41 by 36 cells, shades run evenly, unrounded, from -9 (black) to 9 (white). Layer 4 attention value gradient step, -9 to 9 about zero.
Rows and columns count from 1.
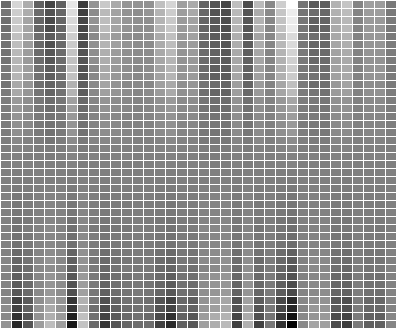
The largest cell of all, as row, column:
1, 27
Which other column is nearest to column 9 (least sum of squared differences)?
13
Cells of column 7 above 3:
12
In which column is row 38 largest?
8
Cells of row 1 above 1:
21
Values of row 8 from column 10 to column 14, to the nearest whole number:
3 2 1 1 1
